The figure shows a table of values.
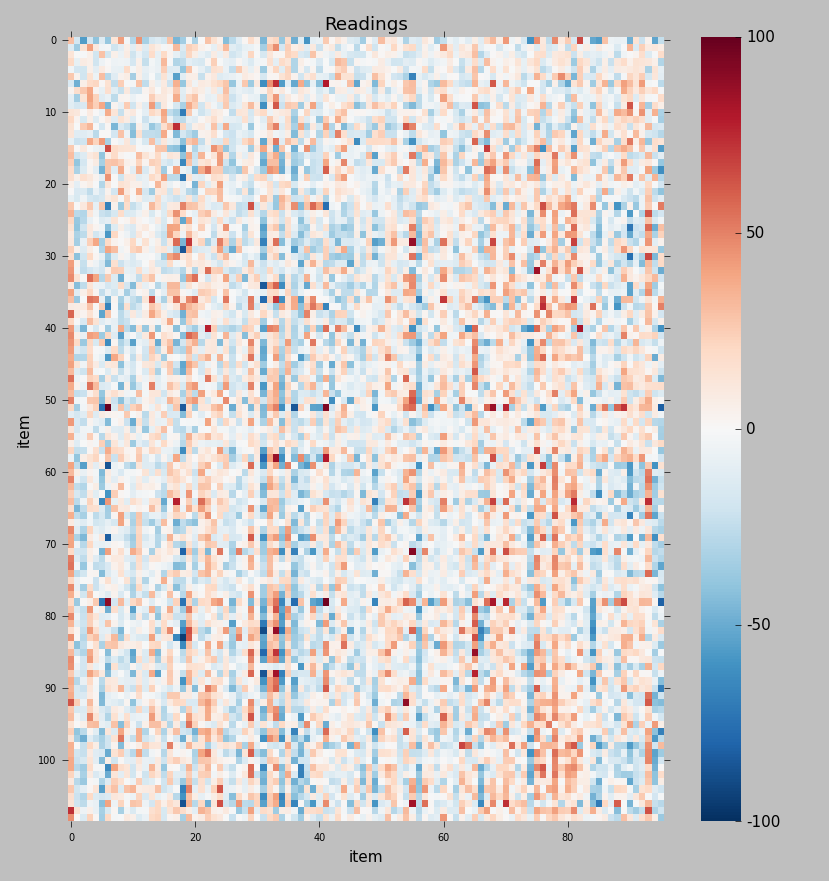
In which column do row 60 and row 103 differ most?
54
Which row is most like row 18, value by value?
96
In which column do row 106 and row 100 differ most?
18
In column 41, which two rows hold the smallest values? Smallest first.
23, 37
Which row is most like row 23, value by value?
37
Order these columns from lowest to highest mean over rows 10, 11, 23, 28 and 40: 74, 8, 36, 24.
36, 74, 8, 24
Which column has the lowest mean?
31
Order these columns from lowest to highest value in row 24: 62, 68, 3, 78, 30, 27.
27, 30, 62, 3, 68, 78
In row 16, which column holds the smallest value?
49
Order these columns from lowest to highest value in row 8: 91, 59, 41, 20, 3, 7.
7, 91, 59, 41, 20, 3
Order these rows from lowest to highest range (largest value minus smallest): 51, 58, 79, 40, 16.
16, 79, 40, 58, 51
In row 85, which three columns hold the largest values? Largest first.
65, 33, 29
